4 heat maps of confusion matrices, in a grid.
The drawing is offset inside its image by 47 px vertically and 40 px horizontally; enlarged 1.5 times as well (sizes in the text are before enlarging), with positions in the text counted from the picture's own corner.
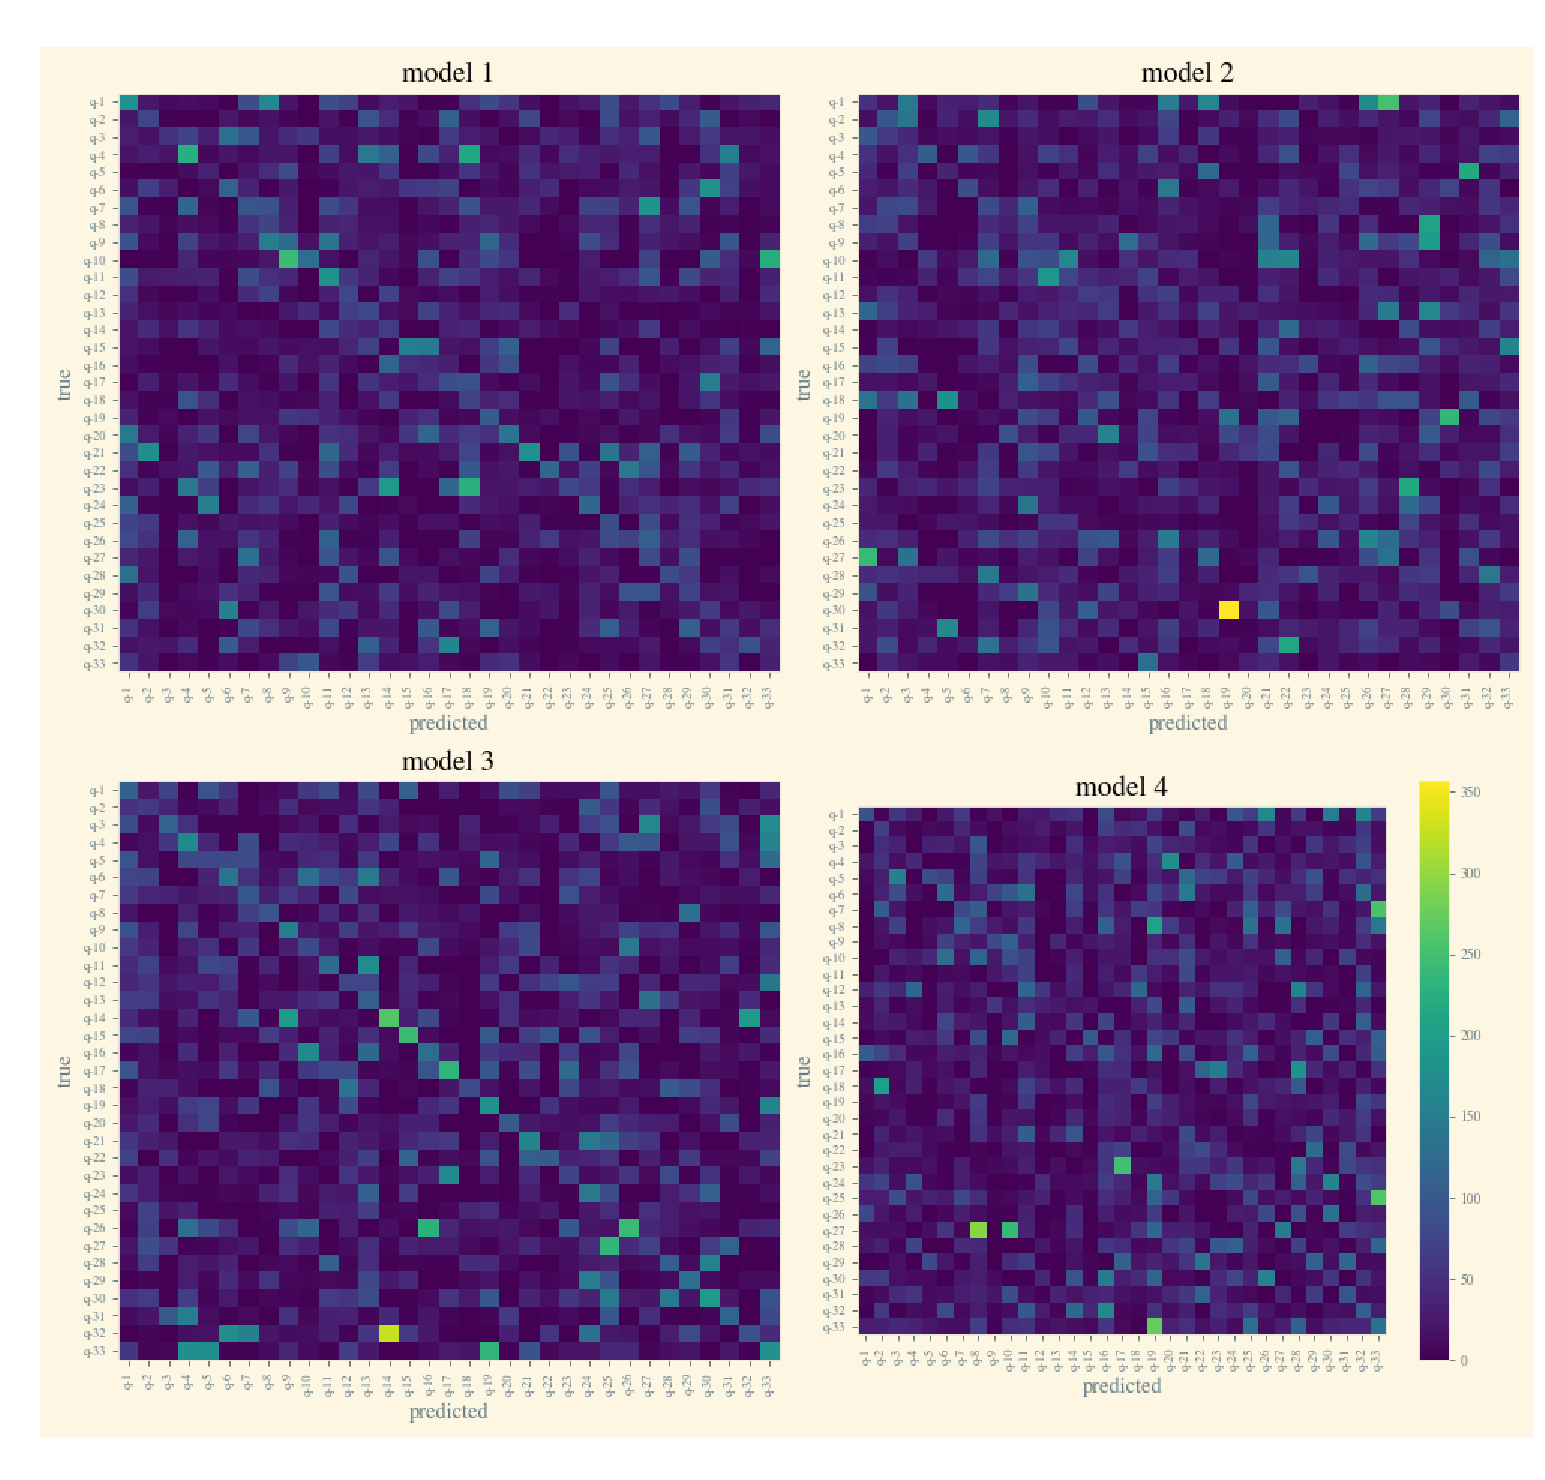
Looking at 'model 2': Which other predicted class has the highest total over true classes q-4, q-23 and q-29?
q-28
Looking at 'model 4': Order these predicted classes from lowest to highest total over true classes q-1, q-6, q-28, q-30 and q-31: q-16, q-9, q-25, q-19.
q-9, q-25, q-19, q-16
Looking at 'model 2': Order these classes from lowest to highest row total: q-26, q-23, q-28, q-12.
q-12, q-23, q-28, q-26
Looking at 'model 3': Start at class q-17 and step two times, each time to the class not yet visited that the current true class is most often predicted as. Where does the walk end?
q-28
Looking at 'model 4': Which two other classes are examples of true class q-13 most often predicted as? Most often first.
q-21, q-19
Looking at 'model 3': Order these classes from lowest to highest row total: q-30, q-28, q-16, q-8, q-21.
q-8, q-28, q-16, q-21, q-30
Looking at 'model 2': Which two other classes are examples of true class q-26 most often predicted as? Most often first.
q-16, q-27
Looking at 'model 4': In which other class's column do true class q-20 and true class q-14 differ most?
q-11
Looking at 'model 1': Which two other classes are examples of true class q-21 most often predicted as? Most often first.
q-2, q-25
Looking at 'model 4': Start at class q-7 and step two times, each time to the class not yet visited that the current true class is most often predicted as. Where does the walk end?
q-19
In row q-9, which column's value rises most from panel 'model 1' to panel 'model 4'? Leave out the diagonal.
q-10
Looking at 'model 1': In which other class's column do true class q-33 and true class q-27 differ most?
q-7
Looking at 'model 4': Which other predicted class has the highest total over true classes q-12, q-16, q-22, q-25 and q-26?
q-33
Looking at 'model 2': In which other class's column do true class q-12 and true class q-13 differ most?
q-29
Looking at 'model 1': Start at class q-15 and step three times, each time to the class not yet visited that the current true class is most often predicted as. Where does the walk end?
q-11
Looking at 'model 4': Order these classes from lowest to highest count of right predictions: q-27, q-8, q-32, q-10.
q-8, q-10, q-32, q-27
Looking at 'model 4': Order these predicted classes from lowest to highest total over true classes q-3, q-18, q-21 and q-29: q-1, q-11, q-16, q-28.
q-1, q-16, q-28, q-11
